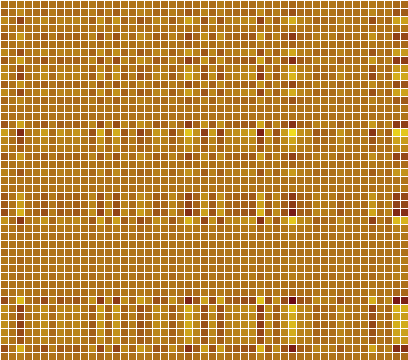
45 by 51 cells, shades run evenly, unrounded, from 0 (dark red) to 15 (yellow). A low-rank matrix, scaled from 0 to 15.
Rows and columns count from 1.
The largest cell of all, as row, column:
17, 37
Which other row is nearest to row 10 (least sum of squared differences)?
41
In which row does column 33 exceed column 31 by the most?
38
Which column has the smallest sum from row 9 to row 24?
33
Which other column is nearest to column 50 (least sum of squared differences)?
51
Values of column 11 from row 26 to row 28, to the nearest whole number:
7 7 8
